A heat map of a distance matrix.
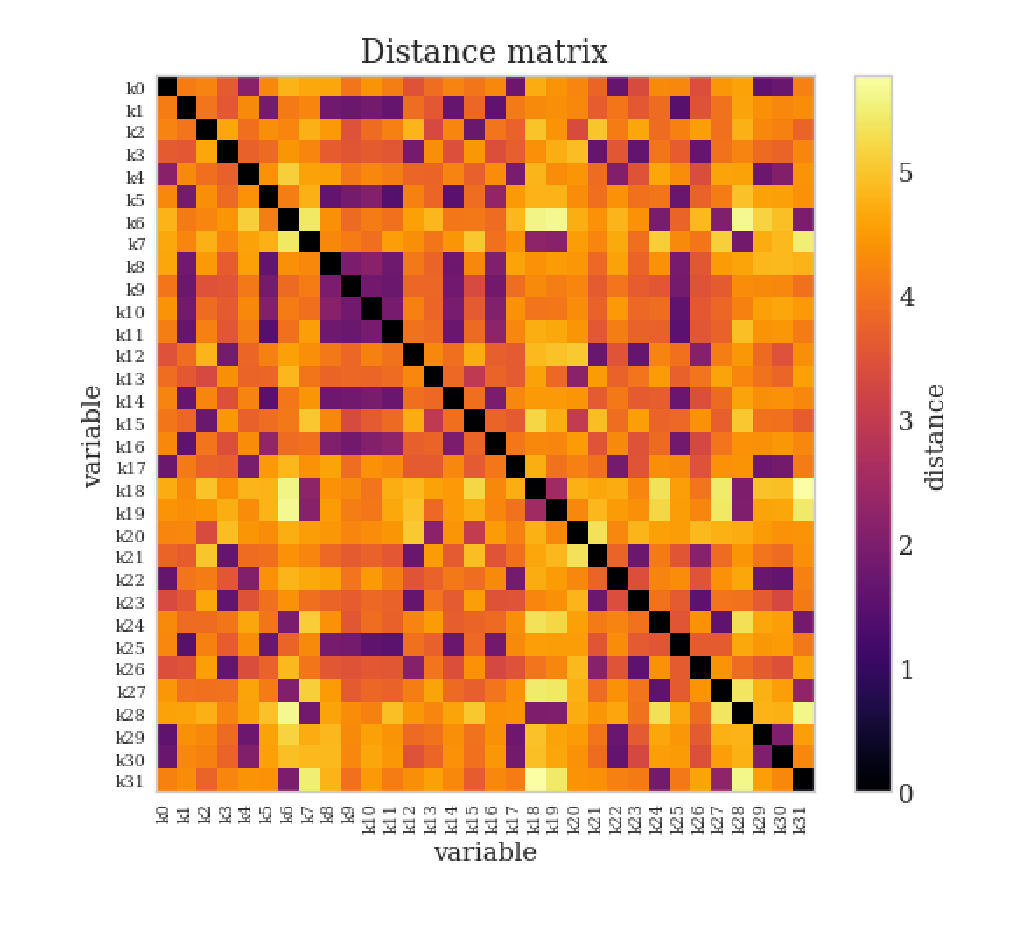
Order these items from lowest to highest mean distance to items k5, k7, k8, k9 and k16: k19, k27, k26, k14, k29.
k14, k26, k19, k27, k29
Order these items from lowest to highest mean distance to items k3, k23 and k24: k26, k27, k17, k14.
k26, k27, k14, k17
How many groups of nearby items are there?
7
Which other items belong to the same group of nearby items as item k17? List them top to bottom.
k0, k4, k22, k29, k30
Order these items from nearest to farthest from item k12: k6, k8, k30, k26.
k26, k30, k8, k6
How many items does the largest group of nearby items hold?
9
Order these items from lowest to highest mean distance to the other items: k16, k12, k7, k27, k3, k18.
k16, k3, k12, k27, k7, k18
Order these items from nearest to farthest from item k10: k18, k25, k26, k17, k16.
k25, k16, k26, k18, k17
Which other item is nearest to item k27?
k24
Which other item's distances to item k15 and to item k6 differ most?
k2
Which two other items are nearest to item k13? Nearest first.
k20, k15
